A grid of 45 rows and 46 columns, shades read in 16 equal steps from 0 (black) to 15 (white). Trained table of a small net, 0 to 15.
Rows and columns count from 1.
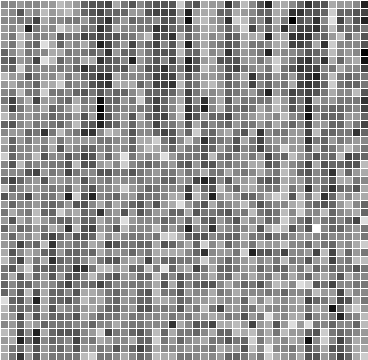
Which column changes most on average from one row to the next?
40
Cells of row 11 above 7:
22
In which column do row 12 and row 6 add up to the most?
6
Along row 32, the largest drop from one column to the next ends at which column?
32
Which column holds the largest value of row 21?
16
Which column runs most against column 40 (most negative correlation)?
27
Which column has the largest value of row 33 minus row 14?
26
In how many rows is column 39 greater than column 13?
10
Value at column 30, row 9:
4
